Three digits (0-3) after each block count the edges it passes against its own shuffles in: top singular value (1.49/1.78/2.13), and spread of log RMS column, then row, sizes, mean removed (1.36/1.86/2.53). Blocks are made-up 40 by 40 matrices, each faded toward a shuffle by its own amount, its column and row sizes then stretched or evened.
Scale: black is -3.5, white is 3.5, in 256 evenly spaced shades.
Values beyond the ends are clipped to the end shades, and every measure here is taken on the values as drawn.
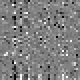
2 2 1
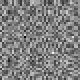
3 1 0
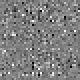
0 1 2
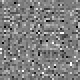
2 1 0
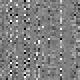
2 3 0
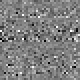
0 0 2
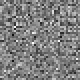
2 0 0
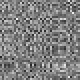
3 1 2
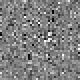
1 2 1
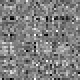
2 2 2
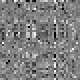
3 2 1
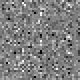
1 2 0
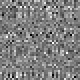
2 0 2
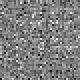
1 1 0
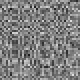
3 0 2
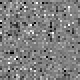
0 1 2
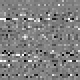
2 0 3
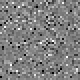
1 0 1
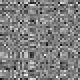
3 1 2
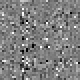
0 2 2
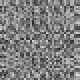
3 1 1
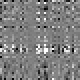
3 3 3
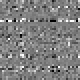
2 1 3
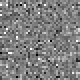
0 1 1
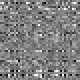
2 0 3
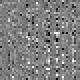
1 3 0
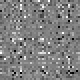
1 2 3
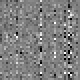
0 3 1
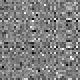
3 1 2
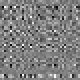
3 1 3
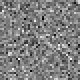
1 0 0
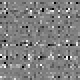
2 2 3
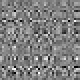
3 2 3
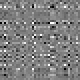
3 2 3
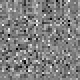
2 2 1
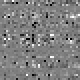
1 2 3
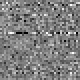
2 0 2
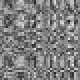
3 3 1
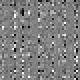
1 3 2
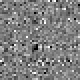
2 0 2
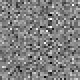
2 1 0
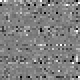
0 1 3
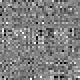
2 0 2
